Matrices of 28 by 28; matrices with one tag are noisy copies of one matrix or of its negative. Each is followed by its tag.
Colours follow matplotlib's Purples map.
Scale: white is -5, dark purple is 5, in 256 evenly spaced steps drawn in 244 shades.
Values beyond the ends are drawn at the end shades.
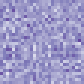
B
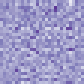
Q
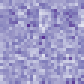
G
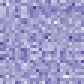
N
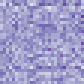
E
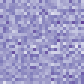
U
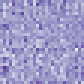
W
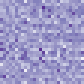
N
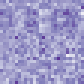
G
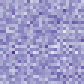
U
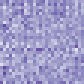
W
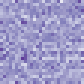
N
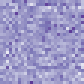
E
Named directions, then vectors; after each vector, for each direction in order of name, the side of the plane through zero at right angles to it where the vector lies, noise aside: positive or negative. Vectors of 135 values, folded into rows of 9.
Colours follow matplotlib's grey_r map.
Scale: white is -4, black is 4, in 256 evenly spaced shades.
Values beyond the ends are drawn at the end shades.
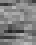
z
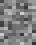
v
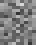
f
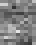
positive, negative, negative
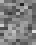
negative, negative, negative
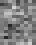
negative, positive, positive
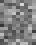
positive, positive, positive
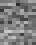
negative, positive, negative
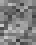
negative, negative, negative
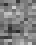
negative, positive, positive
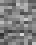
positive, negative, positive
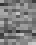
negative, negative, positive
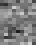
negative, positive, positive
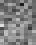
negative, negative, negative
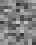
negative, positive, negative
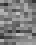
negative, negative, positive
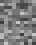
negative, positive, negative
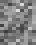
positive, positive, positive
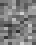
negative, positive, positive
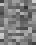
positive, positive, negative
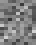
negative, negative, negative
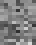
negative, positive, positive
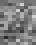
positive, positive, positive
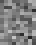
negative, positive, negative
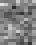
positive, negative, negative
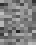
negative, negative, positive
